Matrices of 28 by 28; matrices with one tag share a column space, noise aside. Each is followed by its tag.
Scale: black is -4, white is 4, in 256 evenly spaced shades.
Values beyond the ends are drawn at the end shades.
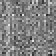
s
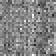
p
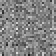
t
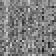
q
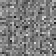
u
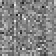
s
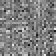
t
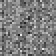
u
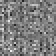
p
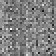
t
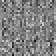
q
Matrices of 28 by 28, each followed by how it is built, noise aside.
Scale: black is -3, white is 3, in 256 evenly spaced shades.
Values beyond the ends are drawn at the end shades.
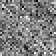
Toeplitz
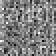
blocks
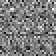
repeating columns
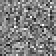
noise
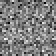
repeating columns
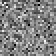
noise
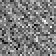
Toeplitz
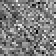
Toeplitz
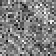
Toeplitz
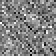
Toeplitz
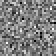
noise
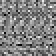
repeating columns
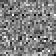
uneven rows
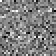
uneven rows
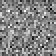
repeating columns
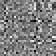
low rank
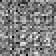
blocks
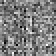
blocks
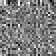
low rank
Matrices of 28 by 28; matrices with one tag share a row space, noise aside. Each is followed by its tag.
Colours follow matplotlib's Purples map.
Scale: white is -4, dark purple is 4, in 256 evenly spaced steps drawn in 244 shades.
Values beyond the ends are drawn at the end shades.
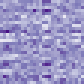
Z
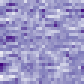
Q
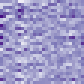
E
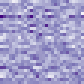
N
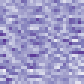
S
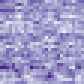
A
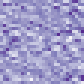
S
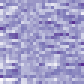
Q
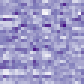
Z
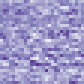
N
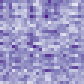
N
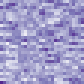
Q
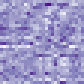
N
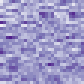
Q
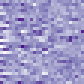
E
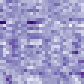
S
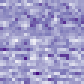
N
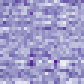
N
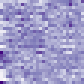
E
